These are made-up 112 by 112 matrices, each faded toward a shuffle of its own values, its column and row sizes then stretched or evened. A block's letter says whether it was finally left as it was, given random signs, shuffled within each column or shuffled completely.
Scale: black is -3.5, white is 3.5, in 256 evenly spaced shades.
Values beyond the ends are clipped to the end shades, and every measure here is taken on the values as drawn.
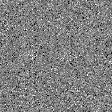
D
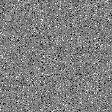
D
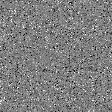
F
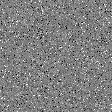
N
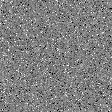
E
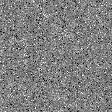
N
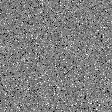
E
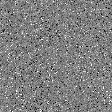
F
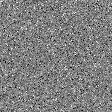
E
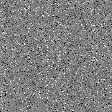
N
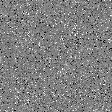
F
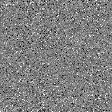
D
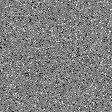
E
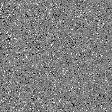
F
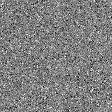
N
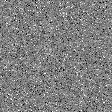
E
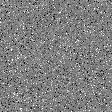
E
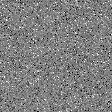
N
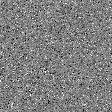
E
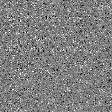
D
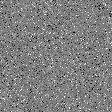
E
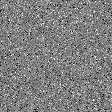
E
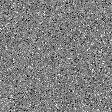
E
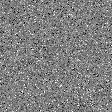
E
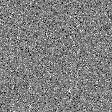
N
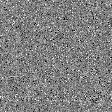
F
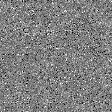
D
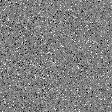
F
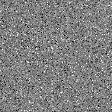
F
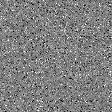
D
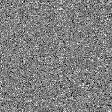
D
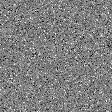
E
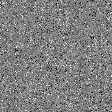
N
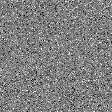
F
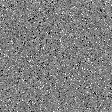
E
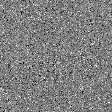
F
